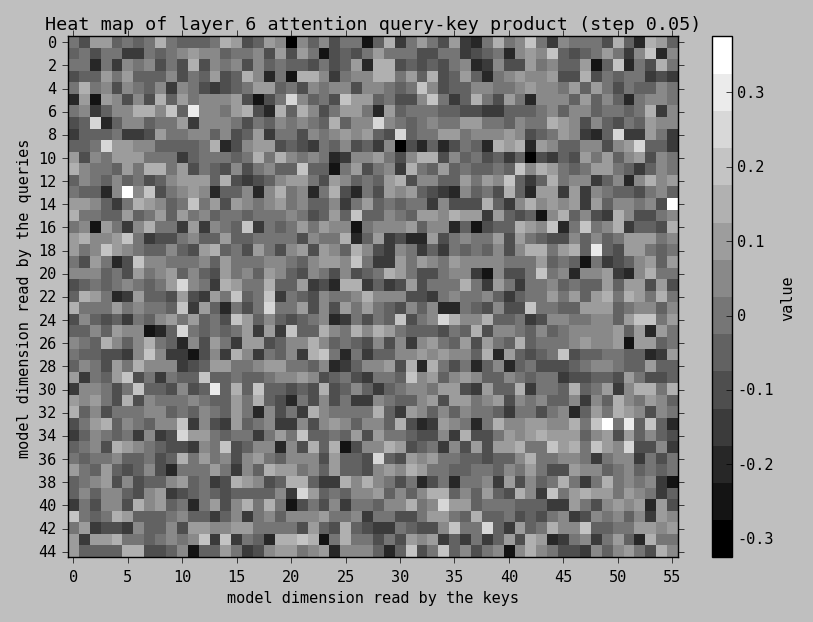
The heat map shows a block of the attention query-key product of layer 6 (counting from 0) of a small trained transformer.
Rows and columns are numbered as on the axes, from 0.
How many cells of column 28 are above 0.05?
11
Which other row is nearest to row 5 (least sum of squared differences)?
12
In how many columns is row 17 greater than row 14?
21
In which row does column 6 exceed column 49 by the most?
19
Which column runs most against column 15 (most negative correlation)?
4
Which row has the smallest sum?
2
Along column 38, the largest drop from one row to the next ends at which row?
43
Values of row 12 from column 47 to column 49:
0.05 -0.15 -0.05
